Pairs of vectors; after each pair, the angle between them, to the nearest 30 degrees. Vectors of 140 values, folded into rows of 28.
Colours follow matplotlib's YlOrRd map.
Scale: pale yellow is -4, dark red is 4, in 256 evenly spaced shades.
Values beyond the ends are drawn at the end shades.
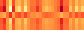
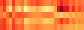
60 degrees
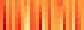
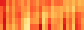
30 degrees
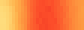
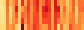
60 degrees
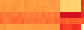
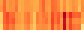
60 degrees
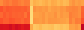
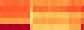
30 degrees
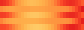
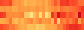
30 degrees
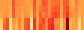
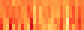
150 degrees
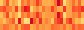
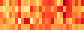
150 degrees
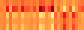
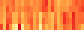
60 degrees
